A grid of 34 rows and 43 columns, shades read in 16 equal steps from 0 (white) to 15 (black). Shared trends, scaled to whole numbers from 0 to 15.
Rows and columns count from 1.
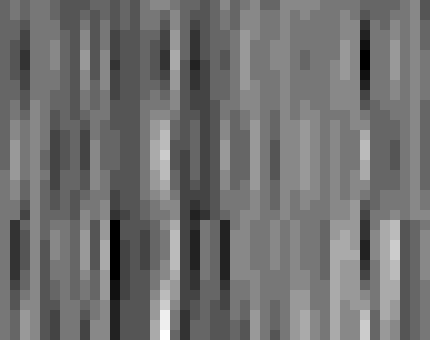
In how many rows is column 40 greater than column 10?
7
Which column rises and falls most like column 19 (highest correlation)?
5
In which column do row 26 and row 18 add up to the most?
12
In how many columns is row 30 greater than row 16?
16
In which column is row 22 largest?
20
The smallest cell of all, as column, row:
17, 34
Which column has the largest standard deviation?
37
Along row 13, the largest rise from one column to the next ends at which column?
18
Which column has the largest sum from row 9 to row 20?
21
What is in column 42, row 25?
9
